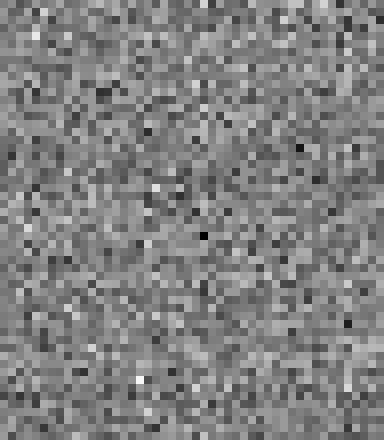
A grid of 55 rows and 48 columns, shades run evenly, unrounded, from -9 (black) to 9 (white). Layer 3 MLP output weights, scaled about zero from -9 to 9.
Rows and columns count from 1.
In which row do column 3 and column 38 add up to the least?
50
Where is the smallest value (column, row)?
26, 30
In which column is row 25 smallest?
23
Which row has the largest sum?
35
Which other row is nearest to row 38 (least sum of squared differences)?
8
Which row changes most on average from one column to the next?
49
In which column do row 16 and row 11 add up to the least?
29
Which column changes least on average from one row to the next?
34
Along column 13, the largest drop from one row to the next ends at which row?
12
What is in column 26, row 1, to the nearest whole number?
6
